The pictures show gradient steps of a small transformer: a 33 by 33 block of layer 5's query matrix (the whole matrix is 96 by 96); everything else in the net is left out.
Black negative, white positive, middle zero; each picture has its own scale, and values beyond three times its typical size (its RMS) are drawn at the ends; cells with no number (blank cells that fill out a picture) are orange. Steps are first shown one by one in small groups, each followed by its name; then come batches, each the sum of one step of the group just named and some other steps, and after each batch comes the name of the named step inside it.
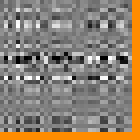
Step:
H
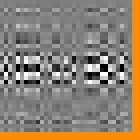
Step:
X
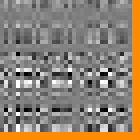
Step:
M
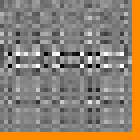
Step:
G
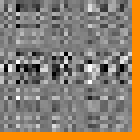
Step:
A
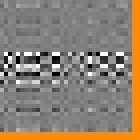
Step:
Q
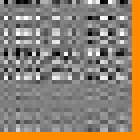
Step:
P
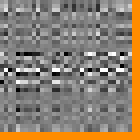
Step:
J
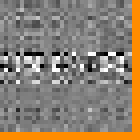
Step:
J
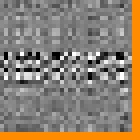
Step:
P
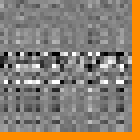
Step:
P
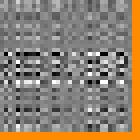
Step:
M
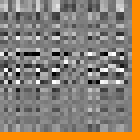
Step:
J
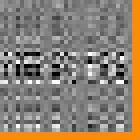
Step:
A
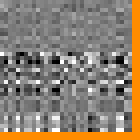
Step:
J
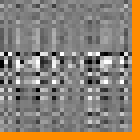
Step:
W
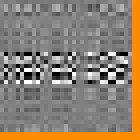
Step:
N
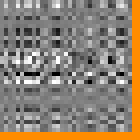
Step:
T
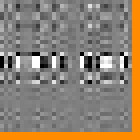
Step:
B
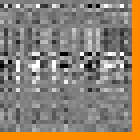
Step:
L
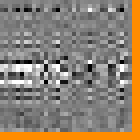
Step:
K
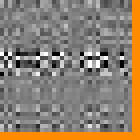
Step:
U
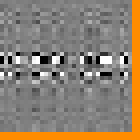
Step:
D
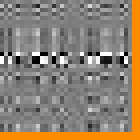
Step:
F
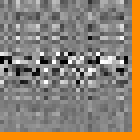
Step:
D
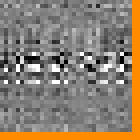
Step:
L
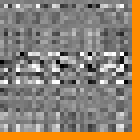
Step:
L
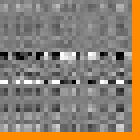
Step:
T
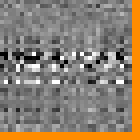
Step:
L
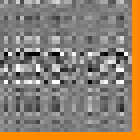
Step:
W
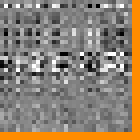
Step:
L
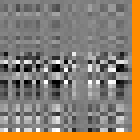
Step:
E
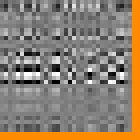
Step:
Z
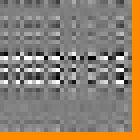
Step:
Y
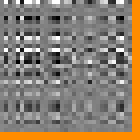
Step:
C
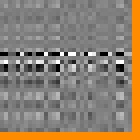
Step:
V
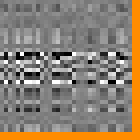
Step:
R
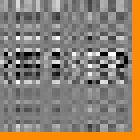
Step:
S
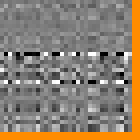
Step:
Y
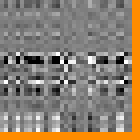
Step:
E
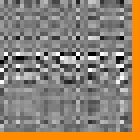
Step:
Z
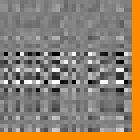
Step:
Y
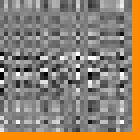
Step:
E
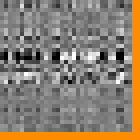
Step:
Z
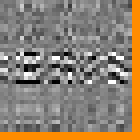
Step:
Z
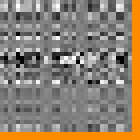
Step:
S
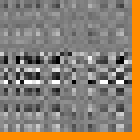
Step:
R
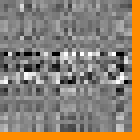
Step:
Z
